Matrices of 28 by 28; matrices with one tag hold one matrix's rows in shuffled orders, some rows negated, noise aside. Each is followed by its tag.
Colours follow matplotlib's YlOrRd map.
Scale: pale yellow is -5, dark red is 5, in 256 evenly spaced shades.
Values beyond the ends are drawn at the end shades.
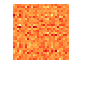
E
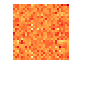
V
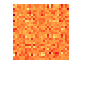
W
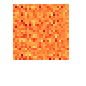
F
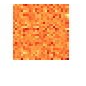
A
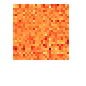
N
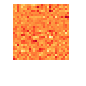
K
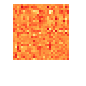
K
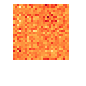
E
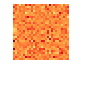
W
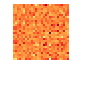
N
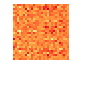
E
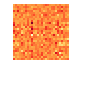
V
